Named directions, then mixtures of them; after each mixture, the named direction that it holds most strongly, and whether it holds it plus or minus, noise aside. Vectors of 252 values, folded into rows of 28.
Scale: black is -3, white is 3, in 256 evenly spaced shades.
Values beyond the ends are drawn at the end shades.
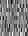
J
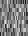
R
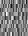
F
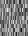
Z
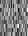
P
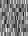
R, minus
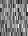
P, plus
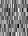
P, minus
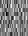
F, minus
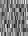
R, minus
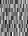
F, minus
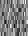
R, minus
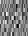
F, plus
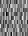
F, minus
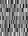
J, plus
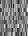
P, plus
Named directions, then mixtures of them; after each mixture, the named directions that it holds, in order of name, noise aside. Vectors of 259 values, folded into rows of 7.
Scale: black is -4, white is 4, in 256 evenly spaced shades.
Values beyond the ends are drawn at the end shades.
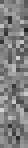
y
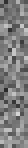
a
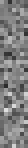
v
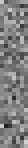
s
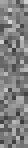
a, s, y.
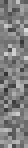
a, v.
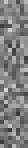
a, y.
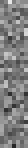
v.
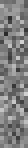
y.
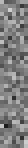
s.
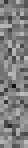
a, s, y.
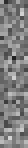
a, s, v.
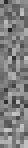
a, s.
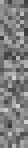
s, v, y.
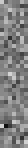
s.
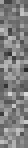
a, v.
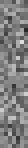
y.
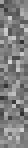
a, v, y.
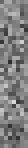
a, v, y.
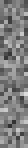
a, v, y.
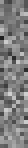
a, v.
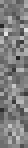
y.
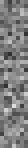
v.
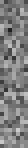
a, v, y.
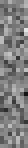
v, y.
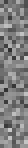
a, s, y.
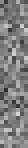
a.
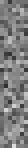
v.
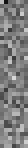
a, s.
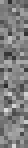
v.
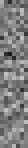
s, v.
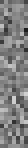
s, v, y.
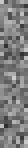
s.
